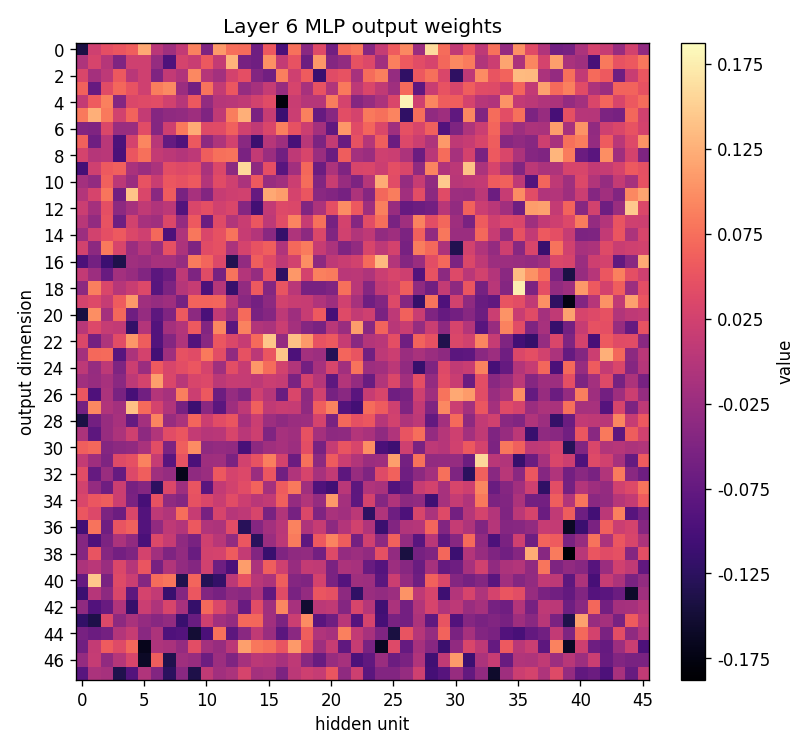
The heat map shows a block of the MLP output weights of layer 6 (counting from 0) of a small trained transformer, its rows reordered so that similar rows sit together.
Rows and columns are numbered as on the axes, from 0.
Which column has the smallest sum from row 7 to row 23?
6
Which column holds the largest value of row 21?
22
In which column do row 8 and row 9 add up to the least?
16
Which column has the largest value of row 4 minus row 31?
26
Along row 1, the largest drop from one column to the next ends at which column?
13
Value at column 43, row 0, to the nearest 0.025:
-0.025
